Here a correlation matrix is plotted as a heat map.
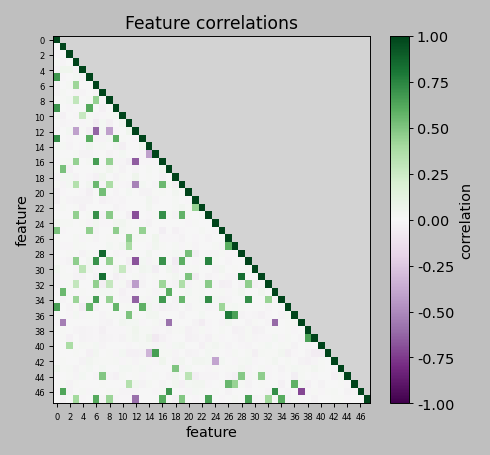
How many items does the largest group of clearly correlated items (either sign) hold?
11
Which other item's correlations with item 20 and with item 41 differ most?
15
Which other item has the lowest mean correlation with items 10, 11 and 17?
37
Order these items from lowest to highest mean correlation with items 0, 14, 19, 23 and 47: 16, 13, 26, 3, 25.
26, 25, 13, 3, 16
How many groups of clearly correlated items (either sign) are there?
12
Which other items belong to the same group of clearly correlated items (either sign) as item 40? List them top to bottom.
2
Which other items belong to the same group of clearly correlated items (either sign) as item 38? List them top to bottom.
39
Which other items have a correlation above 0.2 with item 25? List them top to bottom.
0, 5, 9, 13, 35
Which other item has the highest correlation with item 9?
0
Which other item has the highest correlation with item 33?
46
